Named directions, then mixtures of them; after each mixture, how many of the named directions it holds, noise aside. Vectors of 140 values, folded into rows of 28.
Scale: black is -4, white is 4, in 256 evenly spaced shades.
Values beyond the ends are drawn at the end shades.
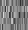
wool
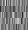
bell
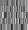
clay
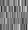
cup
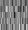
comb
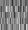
one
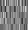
three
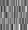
three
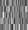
four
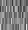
four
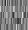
one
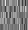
three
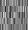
four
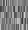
two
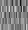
four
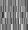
one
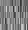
three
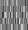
one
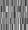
two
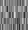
four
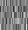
three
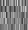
three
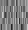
one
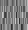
one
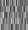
four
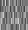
four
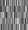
four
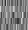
one
